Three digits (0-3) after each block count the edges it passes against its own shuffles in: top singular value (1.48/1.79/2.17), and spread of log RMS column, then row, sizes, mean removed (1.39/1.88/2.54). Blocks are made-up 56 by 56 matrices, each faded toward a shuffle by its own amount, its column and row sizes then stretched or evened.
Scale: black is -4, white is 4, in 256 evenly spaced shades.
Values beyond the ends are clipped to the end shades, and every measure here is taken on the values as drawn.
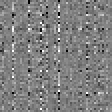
3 3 1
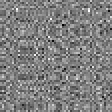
3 0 1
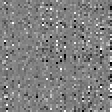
0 3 1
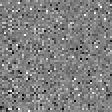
2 0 0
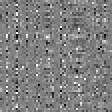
3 3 0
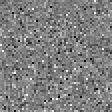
0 0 0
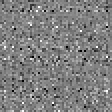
0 2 2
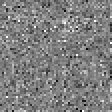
0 1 1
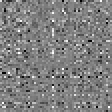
2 2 3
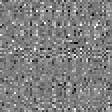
3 1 2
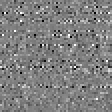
1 0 3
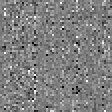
0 3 0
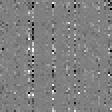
1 3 1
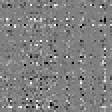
0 3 3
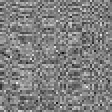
3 1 0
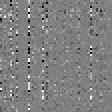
2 3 1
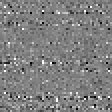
0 1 3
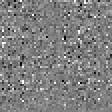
1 2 2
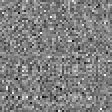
2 0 0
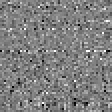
1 1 2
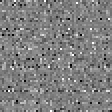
0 0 3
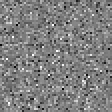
1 0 0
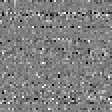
0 0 3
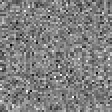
2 0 0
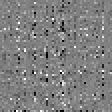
0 3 2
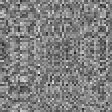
3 2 0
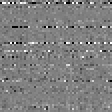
3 0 3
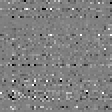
2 1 3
